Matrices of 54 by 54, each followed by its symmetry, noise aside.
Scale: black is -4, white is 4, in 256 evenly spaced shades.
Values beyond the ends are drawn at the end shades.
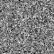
no symmetry.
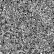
symmetric across the other diagonal.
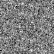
same after a half turn.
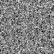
mirrored top to bottom.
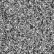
mirrored top to bottom.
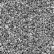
mirrored top to bottom.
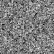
mirrored top to bottom.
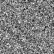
symmetric across the other diagonal.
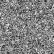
same after a half turn.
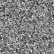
same after a half turn.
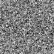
same after a half turn.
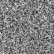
no symmetry.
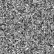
mirrored top to bottom.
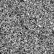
symmetric across the other diagonal.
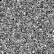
symmetric across the other diagonal.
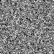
same after a half turn.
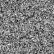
same after a half turn.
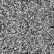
mirrored top to bottom.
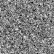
symmetric across the other diagonal.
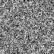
symmetric across the other diagonal.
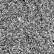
no symmetry.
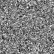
no symmetry.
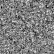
symmetric across the other diagonal.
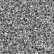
no symmetry.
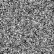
same after a half turn.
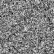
no symmetry.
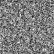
same after a half turn.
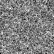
no symmetry.
